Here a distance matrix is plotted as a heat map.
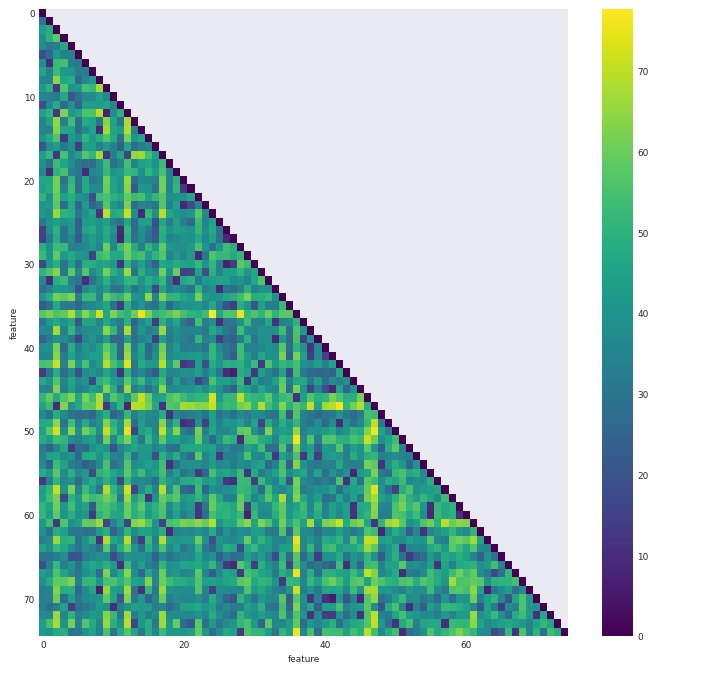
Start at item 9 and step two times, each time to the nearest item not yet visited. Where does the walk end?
47
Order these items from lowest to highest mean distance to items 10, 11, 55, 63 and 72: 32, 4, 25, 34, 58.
25, 32, 4, 58, 34
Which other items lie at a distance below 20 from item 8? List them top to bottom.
14, 24, 63, 69
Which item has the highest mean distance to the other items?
36
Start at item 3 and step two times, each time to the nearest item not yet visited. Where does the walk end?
58
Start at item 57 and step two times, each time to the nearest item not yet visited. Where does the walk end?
50
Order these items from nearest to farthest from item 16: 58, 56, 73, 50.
56, 73, 50, 58
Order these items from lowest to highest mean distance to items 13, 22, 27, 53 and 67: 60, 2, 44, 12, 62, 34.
62, 44, 60, 34, 2, 12
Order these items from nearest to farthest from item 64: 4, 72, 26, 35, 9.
4, 35, 26, 72, 9
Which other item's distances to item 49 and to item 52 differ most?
42
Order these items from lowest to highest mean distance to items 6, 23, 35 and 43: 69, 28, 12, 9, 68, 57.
69, 57, 28, 68, 9, 12
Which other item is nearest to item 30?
26
